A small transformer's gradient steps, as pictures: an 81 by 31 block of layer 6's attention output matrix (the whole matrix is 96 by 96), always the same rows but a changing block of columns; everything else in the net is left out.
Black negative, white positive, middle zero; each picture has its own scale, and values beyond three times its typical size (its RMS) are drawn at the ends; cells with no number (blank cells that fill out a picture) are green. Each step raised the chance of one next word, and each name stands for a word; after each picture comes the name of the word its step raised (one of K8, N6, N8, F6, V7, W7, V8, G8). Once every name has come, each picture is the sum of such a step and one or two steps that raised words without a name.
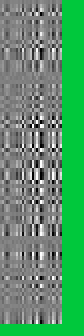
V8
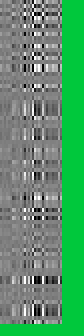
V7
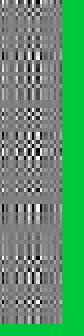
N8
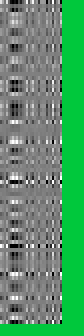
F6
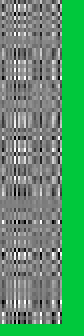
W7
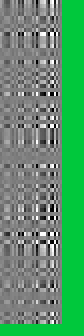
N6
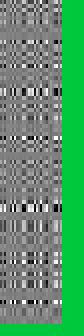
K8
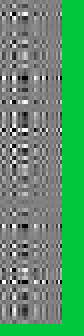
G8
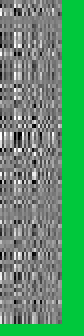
V8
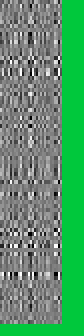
N6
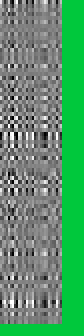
V8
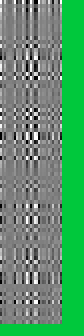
N8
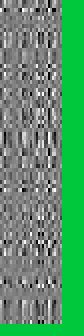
N6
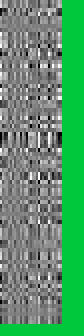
V8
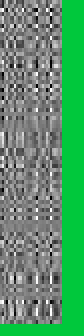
V7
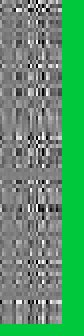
K8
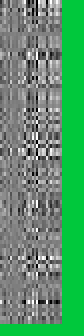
N8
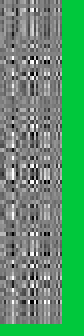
V8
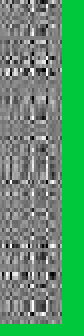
F6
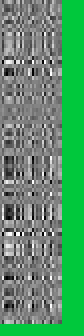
N6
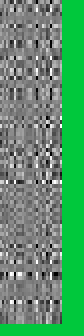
V8
